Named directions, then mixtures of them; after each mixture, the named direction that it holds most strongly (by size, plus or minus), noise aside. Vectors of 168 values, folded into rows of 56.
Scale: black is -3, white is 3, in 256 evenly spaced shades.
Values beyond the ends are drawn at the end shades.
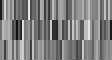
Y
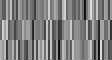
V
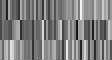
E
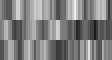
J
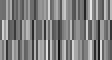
V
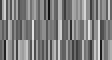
V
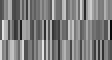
V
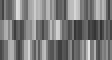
J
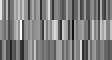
Y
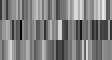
J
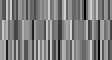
V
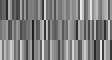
E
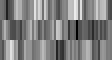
J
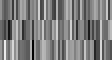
Y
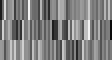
Y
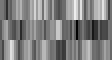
J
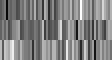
E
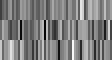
E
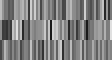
Y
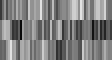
J
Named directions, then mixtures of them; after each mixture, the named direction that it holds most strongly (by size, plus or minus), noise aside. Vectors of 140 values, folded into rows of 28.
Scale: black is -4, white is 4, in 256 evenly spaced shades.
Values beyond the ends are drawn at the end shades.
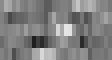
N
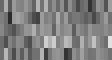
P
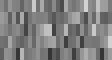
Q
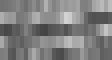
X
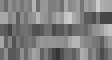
X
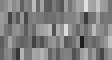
Q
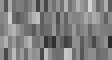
P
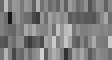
P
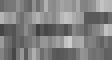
X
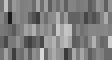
P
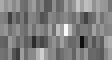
N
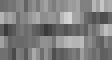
X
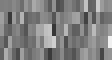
Q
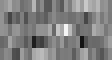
N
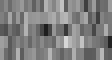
Q
